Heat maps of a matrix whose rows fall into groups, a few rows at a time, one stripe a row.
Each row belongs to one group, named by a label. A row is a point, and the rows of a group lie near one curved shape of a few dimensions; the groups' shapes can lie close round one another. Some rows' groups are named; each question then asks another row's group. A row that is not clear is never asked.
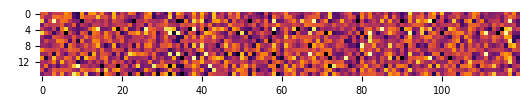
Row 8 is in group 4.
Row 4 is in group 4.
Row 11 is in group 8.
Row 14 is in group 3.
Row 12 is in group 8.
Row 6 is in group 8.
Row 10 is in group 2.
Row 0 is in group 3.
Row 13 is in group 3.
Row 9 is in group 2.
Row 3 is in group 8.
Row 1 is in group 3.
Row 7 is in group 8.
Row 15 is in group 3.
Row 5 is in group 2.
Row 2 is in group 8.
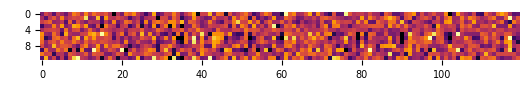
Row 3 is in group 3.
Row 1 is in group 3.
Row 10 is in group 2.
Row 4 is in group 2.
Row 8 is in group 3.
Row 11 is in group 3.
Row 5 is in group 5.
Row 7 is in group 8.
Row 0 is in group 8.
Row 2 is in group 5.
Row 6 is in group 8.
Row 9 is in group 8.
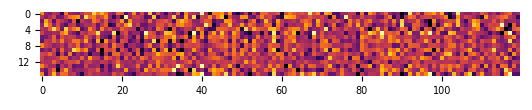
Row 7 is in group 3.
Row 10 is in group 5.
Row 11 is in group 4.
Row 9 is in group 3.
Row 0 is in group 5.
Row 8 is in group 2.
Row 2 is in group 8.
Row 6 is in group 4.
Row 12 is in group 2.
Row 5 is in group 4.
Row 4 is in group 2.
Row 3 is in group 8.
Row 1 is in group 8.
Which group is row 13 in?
5
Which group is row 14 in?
4
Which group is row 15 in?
8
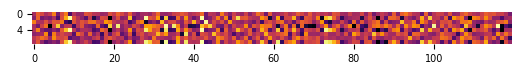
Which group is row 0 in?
8
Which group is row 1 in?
3
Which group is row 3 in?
4
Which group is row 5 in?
4
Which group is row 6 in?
8
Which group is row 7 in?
3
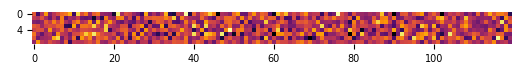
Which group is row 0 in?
8
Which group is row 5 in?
5
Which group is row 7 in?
8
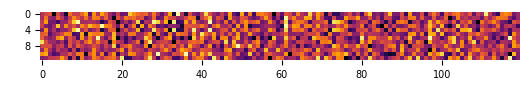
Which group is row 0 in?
2
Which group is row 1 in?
8
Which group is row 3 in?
5
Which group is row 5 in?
3
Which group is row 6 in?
4
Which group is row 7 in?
2
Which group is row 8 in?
5
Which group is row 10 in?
3
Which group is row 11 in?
8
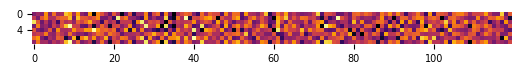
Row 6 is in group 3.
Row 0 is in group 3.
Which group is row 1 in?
8
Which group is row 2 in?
2
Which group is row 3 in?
3
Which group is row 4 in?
5
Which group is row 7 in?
3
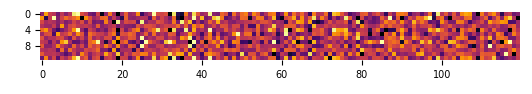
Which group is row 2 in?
4
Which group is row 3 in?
4
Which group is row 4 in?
3
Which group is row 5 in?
5
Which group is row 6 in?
4
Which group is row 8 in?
4
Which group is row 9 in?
4
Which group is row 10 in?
2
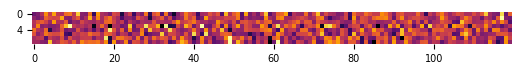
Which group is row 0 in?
3
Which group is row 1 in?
3
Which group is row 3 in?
3
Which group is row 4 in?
5
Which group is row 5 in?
3
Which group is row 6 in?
5
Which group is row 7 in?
5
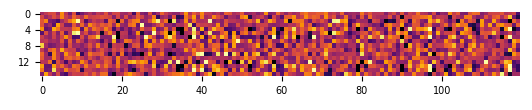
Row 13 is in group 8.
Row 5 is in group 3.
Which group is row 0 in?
8
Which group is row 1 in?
8
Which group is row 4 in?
8
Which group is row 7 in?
5
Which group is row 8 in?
2
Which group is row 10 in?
2
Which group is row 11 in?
2
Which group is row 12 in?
2
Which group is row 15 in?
8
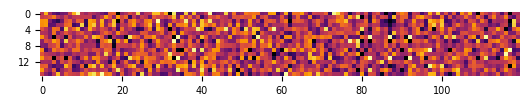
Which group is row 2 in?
3
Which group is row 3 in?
3
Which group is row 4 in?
2
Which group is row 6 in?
2
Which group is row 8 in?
2
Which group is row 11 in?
2
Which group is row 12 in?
4
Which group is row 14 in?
5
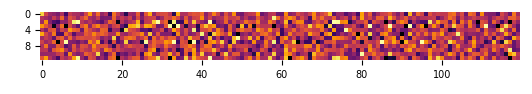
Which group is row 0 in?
2
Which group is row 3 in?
2
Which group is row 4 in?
8
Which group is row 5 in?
5
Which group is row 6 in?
5
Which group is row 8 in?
8
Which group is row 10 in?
4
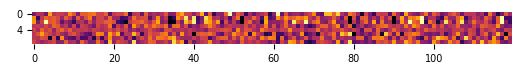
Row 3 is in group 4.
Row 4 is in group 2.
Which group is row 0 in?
5
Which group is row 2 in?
8
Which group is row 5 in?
2
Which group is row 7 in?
4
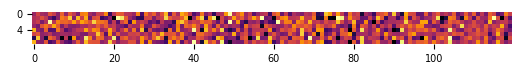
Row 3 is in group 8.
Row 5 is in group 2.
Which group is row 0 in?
5
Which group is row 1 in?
8
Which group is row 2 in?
5
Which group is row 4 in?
5
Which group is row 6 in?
8
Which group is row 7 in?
5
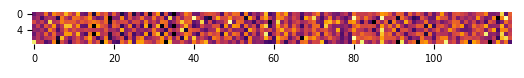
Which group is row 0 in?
3
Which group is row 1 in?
4
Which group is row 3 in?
3
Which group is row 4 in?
4
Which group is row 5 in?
3
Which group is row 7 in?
2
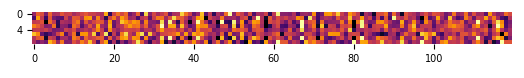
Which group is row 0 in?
5
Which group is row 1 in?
8
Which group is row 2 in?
2
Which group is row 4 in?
2
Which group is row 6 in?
2
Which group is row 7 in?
4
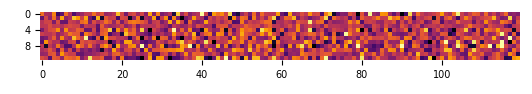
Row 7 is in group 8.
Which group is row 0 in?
5
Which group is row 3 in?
2
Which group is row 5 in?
8
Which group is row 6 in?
3
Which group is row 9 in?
5
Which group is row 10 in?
8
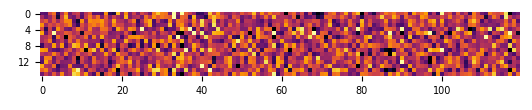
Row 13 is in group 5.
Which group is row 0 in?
4
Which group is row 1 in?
4
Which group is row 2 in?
3
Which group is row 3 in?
3
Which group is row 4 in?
4
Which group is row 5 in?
8
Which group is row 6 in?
2
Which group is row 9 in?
3
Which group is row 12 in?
8
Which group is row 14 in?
3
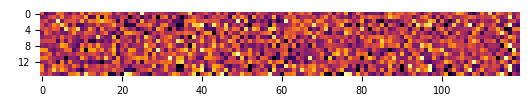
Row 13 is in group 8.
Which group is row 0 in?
4
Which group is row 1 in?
3
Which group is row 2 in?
5
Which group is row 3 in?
8
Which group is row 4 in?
2
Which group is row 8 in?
4
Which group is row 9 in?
3
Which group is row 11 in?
2
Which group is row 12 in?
5
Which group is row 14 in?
8
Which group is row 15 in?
8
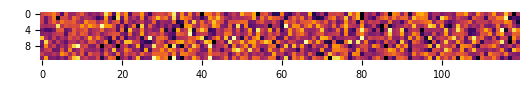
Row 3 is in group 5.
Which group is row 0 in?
2
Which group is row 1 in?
4
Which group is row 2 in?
8
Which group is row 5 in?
4
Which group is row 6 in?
2
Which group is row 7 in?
8
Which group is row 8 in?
3
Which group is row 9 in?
5
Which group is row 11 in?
3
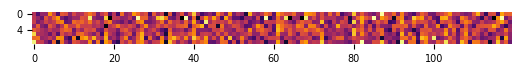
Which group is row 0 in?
4
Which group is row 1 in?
4
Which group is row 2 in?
3
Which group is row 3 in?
8
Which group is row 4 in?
2
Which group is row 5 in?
2
